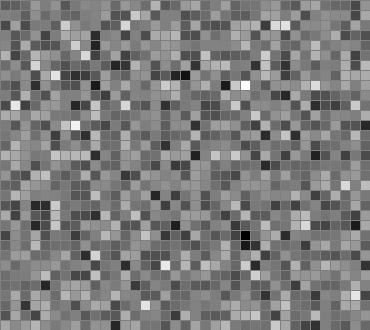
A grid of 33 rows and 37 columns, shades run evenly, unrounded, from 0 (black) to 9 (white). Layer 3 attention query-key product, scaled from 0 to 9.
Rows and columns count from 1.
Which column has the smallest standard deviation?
34
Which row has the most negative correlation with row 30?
1
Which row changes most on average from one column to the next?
11
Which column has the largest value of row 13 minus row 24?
8
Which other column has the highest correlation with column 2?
10
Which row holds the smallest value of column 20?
16
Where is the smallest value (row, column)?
24, 25
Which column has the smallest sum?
12
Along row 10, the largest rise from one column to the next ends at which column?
30
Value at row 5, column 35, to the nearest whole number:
5
